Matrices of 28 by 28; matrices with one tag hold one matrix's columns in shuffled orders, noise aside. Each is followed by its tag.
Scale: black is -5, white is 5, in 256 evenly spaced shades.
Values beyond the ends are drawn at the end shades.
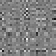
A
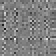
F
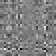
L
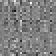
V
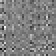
L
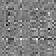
F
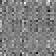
V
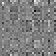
V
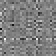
F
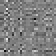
A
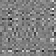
A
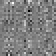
V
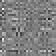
A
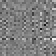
F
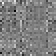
V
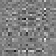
A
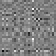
A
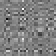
A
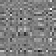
A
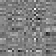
A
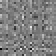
L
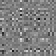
A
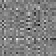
F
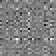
F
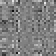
V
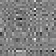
A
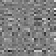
A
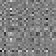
A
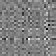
F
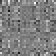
V
